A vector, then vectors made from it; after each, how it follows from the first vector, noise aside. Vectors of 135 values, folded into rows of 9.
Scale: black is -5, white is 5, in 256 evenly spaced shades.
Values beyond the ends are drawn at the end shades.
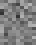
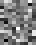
reversed, negated, scaled up.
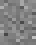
partly zeroed.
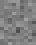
wrapped around, shrunk.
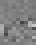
partly zeroed.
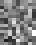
reversed, negated, scaled up.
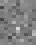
reversed, negated, partly zeroed.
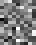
reversed, negated, scaled up.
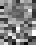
reversed, negated, scaled up.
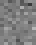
negated, partly zeroed.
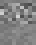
negated, partly zeroed.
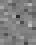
partly zeroed.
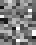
reversed, negated, scaled up.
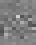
negated, partly zeroed.
